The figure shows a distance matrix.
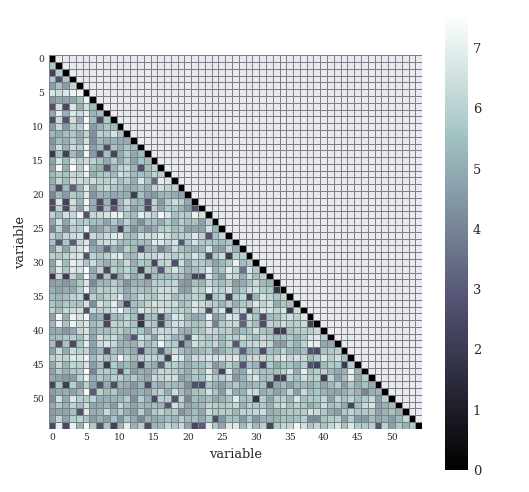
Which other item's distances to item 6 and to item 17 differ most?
44
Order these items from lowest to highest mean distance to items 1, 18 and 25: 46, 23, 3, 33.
46, 3, 33, 23
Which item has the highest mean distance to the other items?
5
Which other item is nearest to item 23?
35
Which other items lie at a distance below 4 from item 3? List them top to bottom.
1, 19, 27, 42
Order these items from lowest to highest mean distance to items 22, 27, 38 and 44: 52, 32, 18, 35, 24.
32, 24, 52, 35, 18
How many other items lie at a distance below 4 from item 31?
8
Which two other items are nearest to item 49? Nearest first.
6, 46
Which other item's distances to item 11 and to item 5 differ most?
36
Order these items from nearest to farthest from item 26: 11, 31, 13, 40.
11, 40, 13, 31
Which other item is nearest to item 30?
50
